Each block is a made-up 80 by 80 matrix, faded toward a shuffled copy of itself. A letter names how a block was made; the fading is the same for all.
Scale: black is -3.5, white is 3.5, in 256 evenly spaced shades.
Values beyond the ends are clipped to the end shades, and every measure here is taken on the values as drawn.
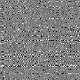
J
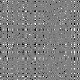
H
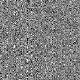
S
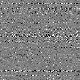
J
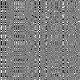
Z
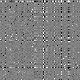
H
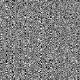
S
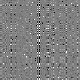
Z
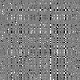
Z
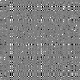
H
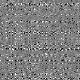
J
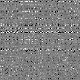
J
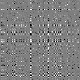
H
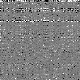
J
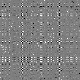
H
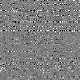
J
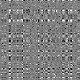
Z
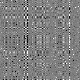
Z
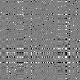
H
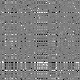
H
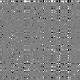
H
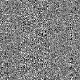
S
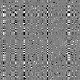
Z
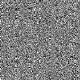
S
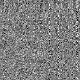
S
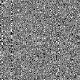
S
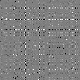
H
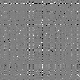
H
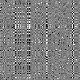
Z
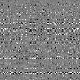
J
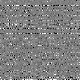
J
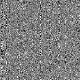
S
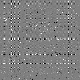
H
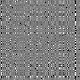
Z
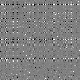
H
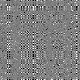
Z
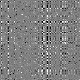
Z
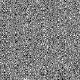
S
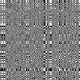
Z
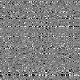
J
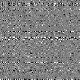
J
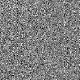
S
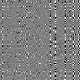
Z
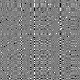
Z
